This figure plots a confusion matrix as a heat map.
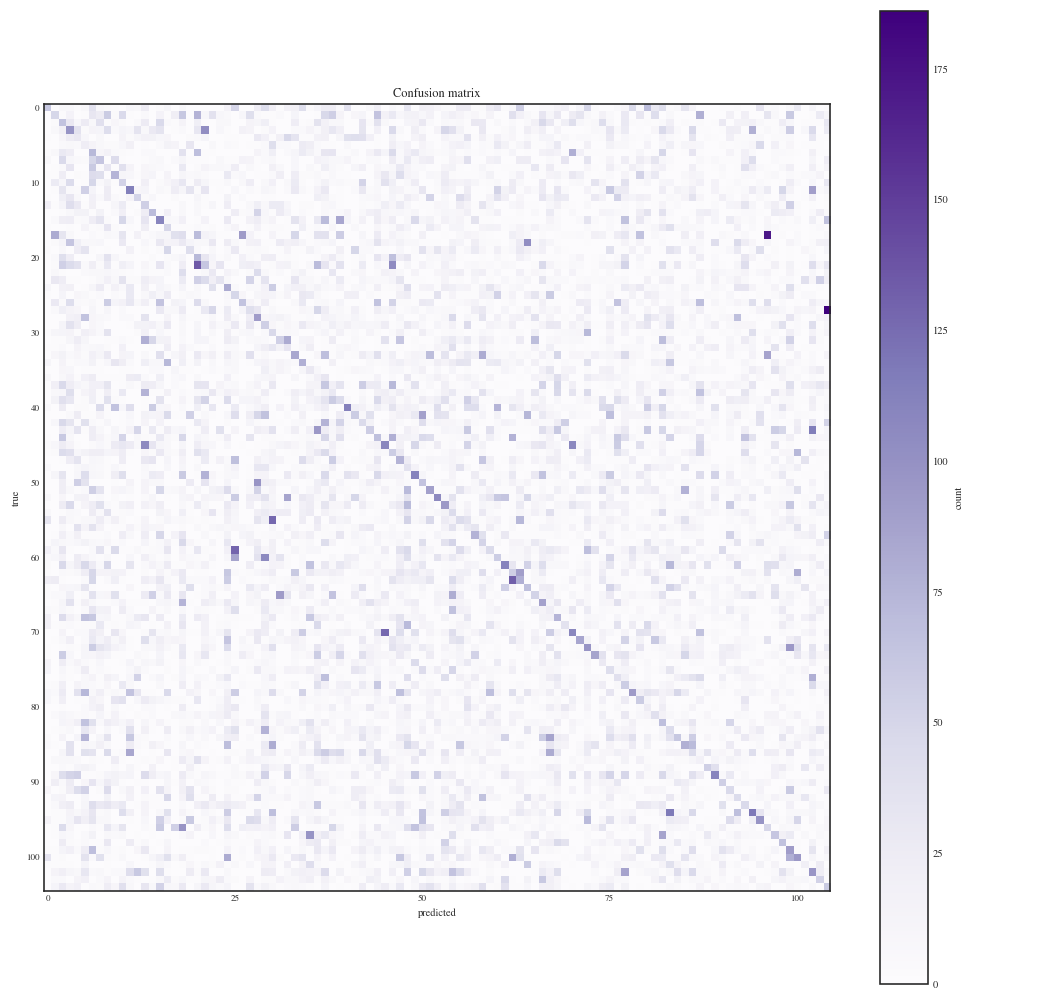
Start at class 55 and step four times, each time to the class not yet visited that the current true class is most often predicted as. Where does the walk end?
6
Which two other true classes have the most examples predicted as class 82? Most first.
97, 31
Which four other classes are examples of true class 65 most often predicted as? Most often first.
31, 54, 38, 14
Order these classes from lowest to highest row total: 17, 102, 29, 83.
83, 29, 17, 102
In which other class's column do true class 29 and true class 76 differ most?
37
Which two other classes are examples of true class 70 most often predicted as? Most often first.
45, 87
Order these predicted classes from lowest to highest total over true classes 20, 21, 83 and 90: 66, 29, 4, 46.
4, 66, 29, 46
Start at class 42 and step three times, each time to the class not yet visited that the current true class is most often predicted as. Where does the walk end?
100
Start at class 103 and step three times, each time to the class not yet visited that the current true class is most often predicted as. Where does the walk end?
64
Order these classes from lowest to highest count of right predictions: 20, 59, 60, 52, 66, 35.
35, 59, 60, 20, 66, 52
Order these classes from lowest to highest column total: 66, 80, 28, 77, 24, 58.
80, 58, 28, 66, 77, 24
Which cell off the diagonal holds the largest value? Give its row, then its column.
27, 104
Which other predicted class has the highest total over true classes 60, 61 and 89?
29
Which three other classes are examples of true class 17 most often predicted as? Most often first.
96, 26, 1
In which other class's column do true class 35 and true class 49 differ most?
21
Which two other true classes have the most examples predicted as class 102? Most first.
43, 11
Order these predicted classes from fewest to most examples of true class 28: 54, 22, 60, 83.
22, 60, 83, 54
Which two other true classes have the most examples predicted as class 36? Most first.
43, 21
